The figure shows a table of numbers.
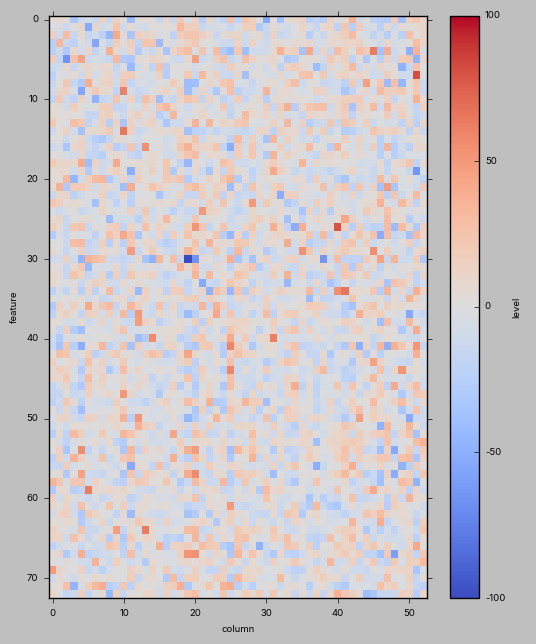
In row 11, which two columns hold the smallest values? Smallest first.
42, 34
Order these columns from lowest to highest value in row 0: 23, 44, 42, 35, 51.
23, 44, 35, 51, 42
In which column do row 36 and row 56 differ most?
11
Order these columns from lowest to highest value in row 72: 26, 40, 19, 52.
26, 52, 19, 40
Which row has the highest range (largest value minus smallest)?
30
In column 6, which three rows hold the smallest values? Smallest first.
3, 10, 23
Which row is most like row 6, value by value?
56
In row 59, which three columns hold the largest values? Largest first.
5, 45, 30
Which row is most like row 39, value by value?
49
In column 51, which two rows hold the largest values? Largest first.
7, 41
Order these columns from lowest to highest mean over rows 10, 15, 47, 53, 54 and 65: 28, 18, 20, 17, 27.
17, 27, 18, 28, 20
